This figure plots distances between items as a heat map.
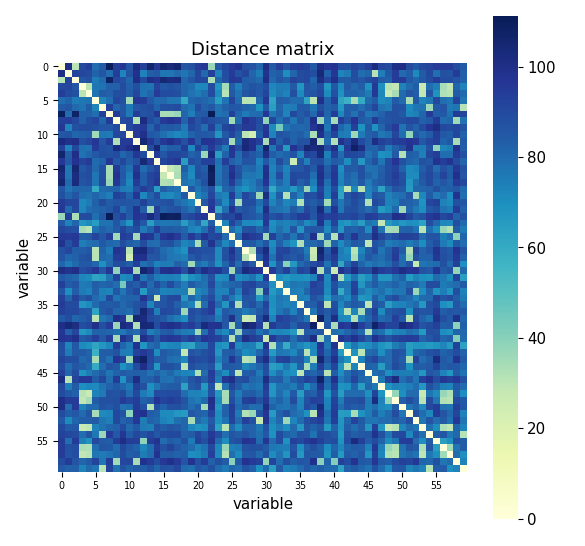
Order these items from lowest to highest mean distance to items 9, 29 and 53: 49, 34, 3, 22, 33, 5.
33, 3, 49, 34, 5, 22
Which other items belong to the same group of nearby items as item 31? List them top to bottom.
41
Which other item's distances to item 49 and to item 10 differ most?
28
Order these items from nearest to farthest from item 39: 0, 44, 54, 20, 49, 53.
20, 53, 49, 44, 54, 0
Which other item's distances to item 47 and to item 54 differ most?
23
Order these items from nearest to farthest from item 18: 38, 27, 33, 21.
27, 33, 21, 38
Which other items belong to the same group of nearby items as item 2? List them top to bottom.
0, 22
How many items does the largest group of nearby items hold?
8
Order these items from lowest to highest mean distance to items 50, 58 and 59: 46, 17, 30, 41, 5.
30, 41, 5, 46, 17
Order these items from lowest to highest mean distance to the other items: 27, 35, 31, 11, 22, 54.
31, 35, 27, 54, 11, 22
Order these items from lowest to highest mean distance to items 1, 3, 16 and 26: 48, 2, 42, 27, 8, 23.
48, 23, 42, 27, 8, 2
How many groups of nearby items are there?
16
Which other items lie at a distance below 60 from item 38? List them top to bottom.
8, 11, 25, 30, 40, 58
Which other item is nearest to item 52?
29
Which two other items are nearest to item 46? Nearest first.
1, 9
